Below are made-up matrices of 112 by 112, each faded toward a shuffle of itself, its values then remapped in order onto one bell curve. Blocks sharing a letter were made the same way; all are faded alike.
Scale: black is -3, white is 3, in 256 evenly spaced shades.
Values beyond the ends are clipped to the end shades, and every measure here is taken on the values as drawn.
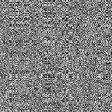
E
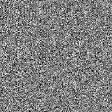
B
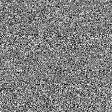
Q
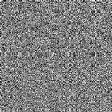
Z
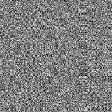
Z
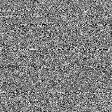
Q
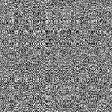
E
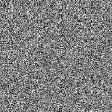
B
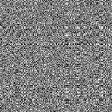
E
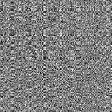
E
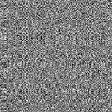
E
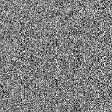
B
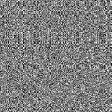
E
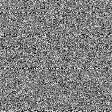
Q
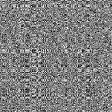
E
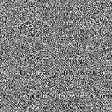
Z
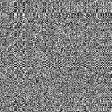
E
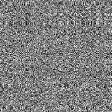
Z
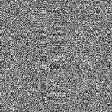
Z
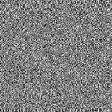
Z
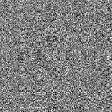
Z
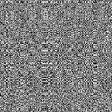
E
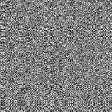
E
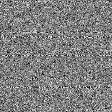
Q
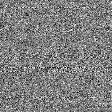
Q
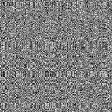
E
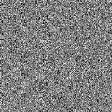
B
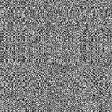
E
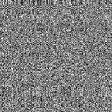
Z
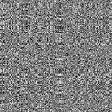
E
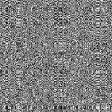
E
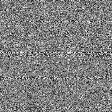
Q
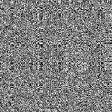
Z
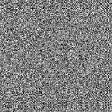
Z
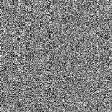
B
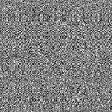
E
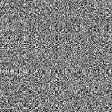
Z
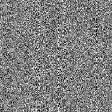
B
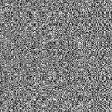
E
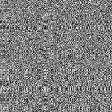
E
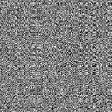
E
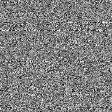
Q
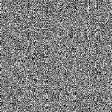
B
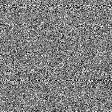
Q
